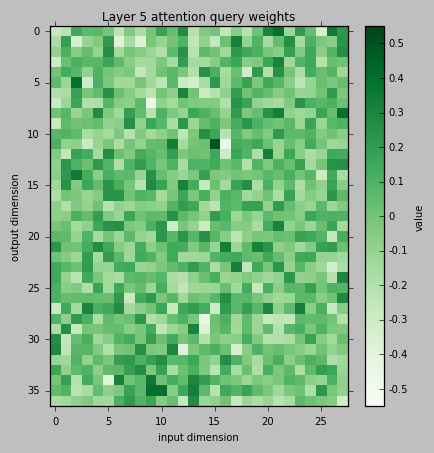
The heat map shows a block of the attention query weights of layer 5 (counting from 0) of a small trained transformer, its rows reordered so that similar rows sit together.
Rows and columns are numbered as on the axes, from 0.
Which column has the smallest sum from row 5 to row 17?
16
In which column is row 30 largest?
0
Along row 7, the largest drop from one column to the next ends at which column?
9
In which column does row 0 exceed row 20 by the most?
26
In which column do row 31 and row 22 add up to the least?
12
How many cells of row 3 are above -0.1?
20
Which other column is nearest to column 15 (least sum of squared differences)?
11
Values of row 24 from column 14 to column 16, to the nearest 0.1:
0 0.1 -0.1
